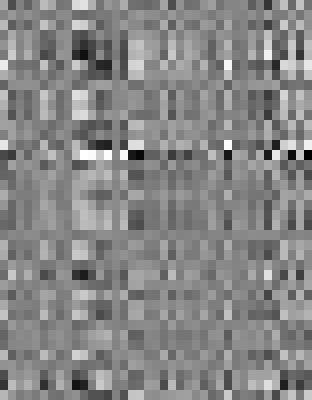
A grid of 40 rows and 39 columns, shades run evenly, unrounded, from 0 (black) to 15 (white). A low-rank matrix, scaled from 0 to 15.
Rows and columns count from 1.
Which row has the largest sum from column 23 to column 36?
6
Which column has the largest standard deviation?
11
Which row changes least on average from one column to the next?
24
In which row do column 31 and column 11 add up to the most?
16
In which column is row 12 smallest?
34
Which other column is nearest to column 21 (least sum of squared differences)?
26
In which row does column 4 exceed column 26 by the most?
39
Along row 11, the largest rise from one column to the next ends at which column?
36
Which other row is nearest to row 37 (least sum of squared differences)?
29
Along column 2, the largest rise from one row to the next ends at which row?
17
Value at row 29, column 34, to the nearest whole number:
9
